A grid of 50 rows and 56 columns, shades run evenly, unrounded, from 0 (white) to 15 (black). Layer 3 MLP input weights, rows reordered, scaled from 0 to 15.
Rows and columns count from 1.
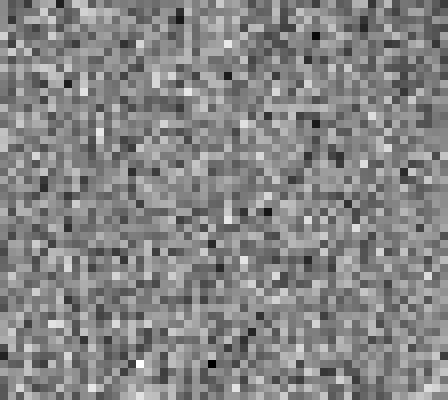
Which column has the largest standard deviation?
9
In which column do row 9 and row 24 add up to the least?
44
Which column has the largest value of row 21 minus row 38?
52
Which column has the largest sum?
16
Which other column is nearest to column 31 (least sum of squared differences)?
45
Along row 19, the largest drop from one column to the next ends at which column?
18
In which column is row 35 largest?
36
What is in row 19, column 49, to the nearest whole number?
2
